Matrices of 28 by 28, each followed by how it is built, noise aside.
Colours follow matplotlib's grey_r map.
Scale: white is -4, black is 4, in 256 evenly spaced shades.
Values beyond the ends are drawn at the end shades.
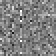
uneven columns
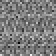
repeating columns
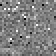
sparse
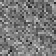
Toeplitz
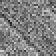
Toeplitz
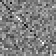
diagonal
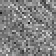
Toeplitz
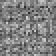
blocks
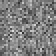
blocks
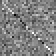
diagonal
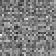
blocks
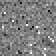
sparse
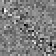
banded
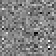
low rank
